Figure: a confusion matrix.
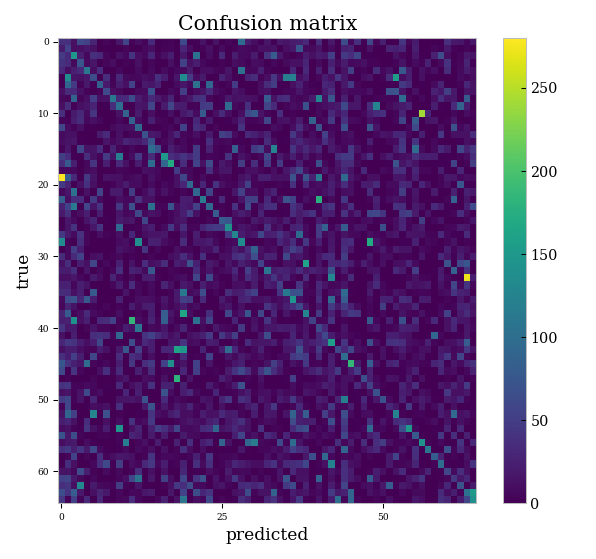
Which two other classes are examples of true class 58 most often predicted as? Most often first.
41, 39
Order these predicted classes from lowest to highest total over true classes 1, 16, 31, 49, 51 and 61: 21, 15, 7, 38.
15, 7, 21, 38
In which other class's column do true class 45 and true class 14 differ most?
17
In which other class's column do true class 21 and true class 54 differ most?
9
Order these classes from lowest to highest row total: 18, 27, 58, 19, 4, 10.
18, 58, 4, 27, 10, 19
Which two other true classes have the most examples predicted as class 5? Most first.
52, 35
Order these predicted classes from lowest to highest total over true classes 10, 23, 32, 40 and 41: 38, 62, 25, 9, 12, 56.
62, 38, 25, 12, 9, 56
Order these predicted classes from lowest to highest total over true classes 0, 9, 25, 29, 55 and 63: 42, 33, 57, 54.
57, 54, 42, 33
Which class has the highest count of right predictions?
45
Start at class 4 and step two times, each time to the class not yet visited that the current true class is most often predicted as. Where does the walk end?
48
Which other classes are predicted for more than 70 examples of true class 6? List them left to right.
1, 21, 23
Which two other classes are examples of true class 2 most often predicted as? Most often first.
21, 33
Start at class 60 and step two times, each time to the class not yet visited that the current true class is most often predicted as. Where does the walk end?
19
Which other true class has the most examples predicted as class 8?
39
